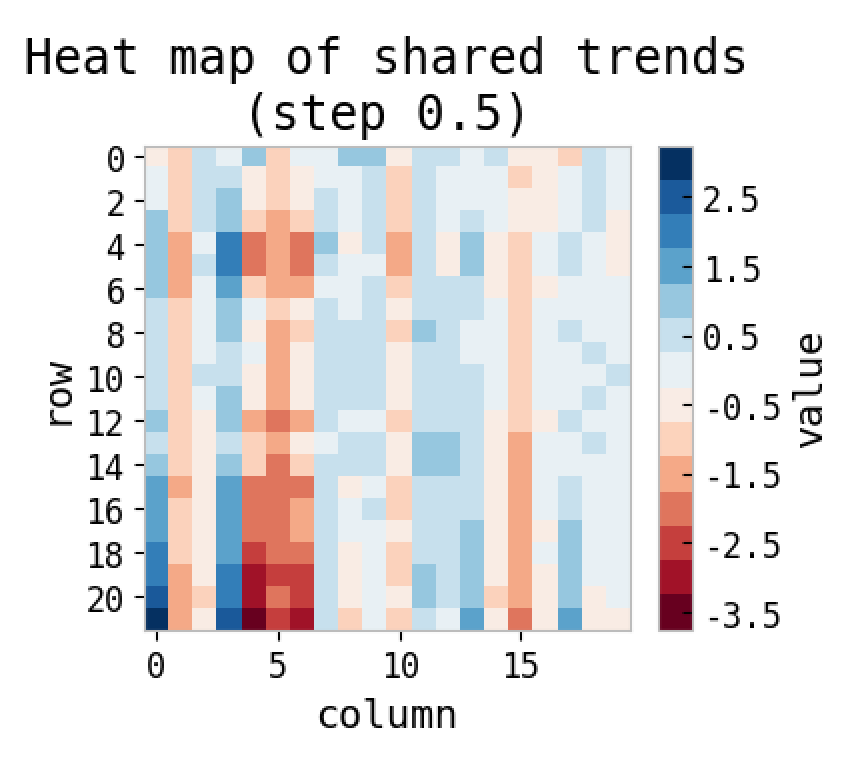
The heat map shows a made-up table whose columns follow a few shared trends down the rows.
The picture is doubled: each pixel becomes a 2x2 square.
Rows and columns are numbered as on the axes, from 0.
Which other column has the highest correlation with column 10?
12
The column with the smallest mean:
5
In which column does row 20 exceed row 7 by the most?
0
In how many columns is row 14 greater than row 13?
3
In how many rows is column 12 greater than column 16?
20
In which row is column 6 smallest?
21
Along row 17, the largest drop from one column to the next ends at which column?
4
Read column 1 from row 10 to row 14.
-1 -1 -1 -1 -1
